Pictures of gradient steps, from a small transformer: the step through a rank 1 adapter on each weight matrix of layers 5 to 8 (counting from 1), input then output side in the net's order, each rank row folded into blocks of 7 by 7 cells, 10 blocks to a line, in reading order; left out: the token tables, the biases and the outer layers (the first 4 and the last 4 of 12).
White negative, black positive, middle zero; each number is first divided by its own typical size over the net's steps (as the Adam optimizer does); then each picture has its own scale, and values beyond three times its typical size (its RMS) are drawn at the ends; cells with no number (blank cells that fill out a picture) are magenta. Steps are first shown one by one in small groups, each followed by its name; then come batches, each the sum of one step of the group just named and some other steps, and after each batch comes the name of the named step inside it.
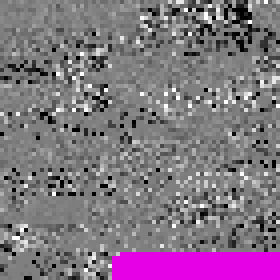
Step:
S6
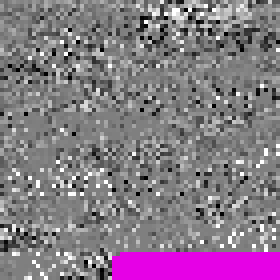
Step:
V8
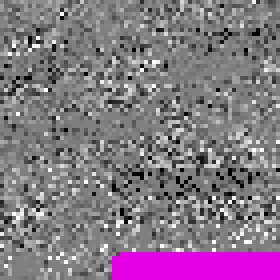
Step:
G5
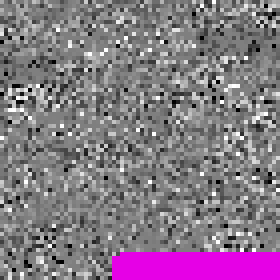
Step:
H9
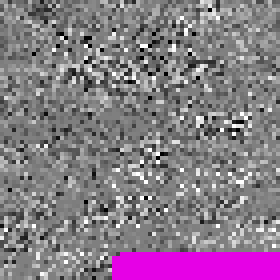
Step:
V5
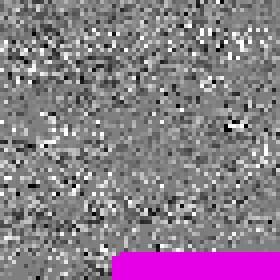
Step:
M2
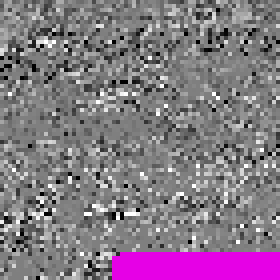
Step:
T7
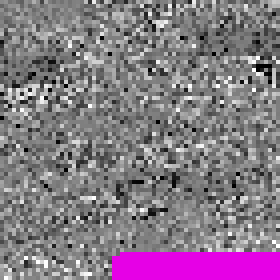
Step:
H9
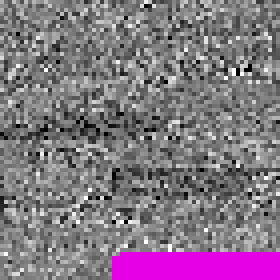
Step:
G5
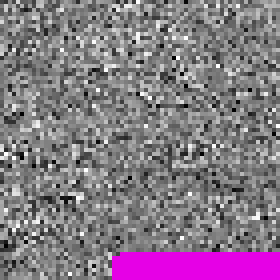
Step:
V8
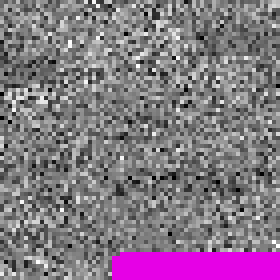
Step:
H9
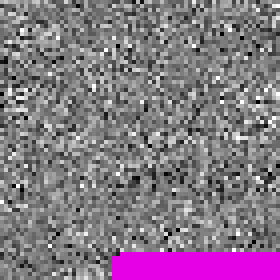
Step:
H9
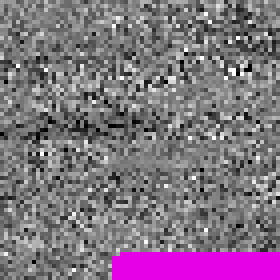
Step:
S6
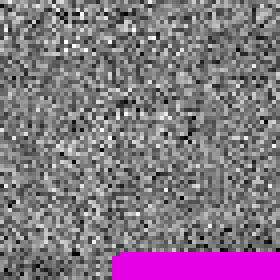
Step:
T7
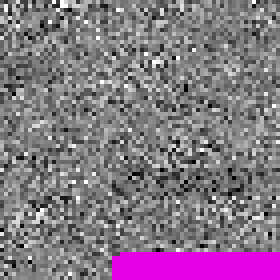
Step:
G5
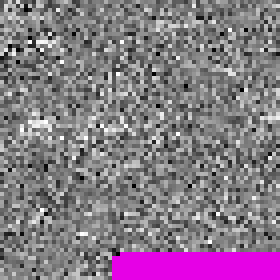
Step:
T7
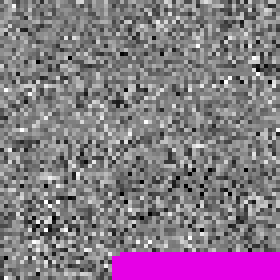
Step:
M2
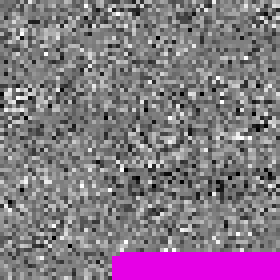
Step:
H9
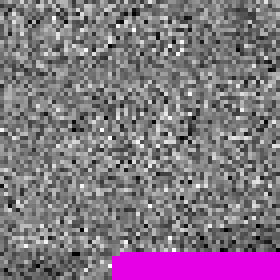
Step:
S6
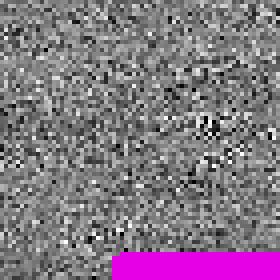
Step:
V5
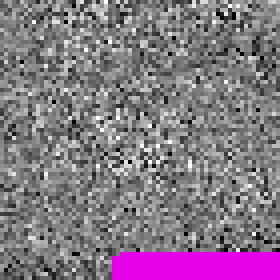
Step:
V5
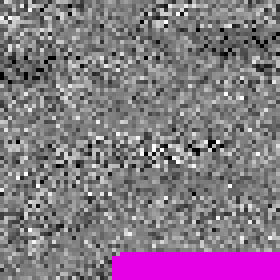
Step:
V8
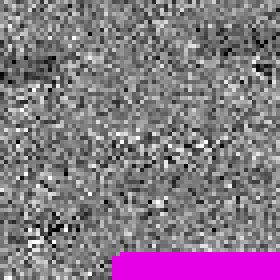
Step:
H9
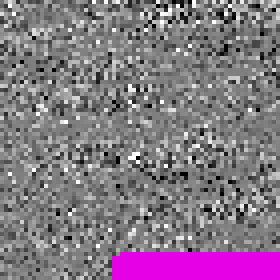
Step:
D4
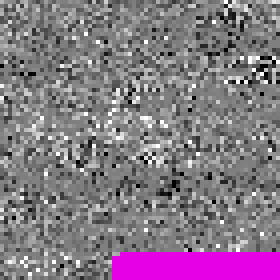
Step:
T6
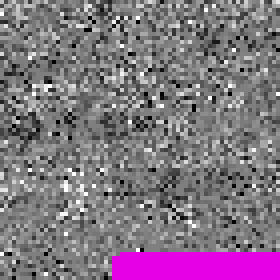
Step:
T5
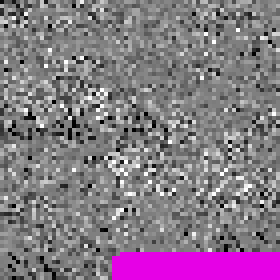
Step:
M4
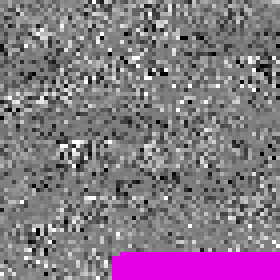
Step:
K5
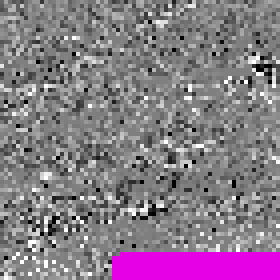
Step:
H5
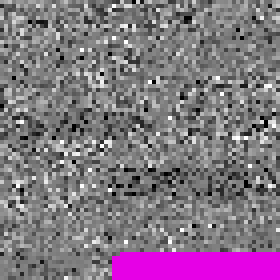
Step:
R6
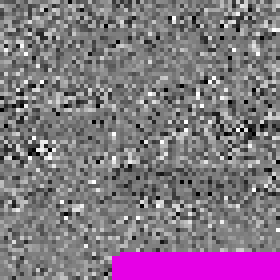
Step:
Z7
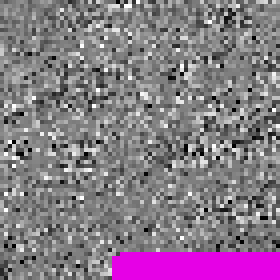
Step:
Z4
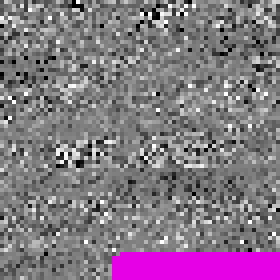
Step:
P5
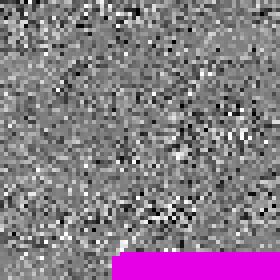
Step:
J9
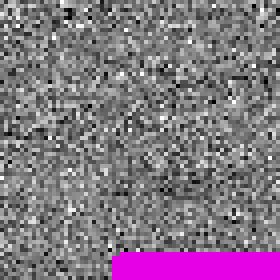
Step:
T5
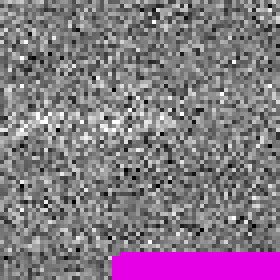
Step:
R6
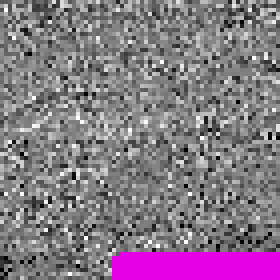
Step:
Z4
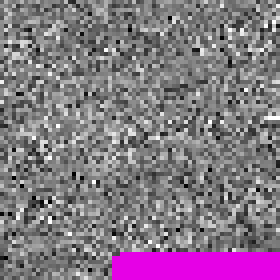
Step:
Z7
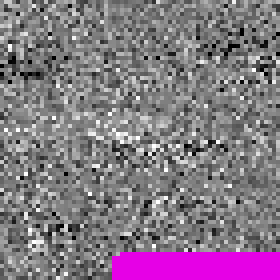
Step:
T6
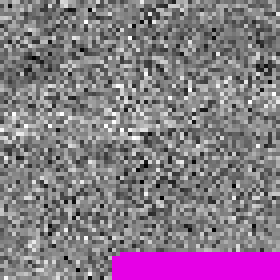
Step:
H5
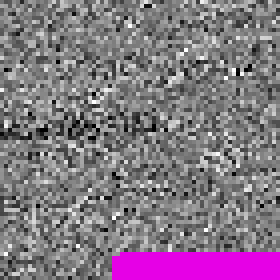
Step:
M4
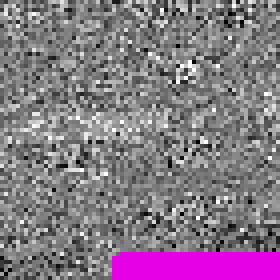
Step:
Z4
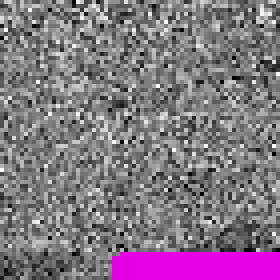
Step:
P5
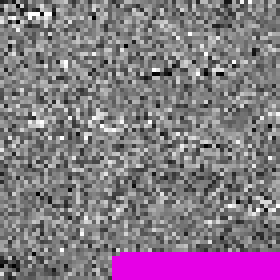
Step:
M4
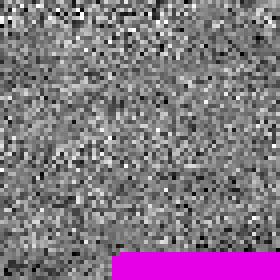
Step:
P5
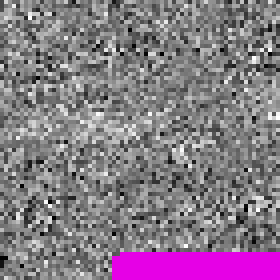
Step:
H5
